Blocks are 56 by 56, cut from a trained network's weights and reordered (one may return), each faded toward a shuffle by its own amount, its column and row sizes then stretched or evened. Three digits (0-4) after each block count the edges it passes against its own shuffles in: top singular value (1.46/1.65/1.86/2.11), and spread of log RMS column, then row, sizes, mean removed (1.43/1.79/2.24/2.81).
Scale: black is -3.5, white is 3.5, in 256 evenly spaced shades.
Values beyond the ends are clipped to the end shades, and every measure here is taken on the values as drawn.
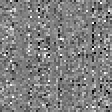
0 4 1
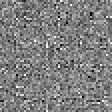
1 1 1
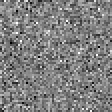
0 1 0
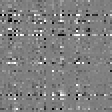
2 3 4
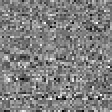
3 0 4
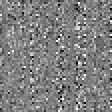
0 4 0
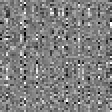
3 4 2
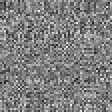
4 0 1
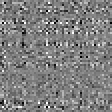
3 2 4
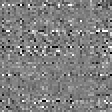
1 2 4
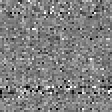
0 0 3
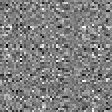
4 3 3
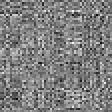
4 1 3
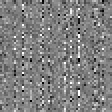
3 4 0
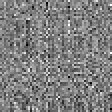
4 3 0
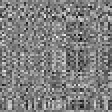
4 2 3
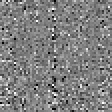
2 3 1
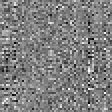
3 3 2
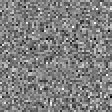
1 0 0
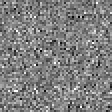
1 0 2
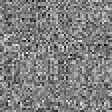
3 0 1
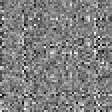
3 3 3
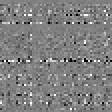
1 2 4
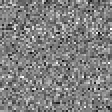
1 0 2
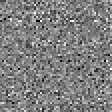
1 0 2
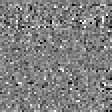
2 0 3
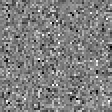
0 3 0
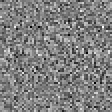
2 0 1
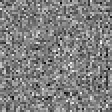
1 1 0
